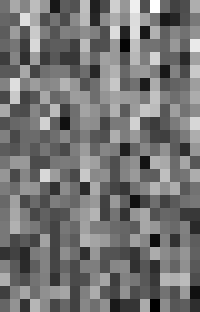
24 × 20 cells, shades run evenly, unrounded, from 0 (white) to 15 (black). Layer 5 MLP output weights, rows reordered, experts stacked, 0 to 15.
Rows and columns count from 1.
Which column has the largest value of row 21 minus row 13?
16
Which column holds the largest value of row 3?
15
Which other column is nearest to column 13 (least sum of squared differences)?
19
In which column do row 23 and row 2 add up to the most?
18
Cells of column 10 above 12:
3
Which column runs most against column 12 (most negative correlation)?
17
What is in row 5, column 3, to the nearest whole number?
12
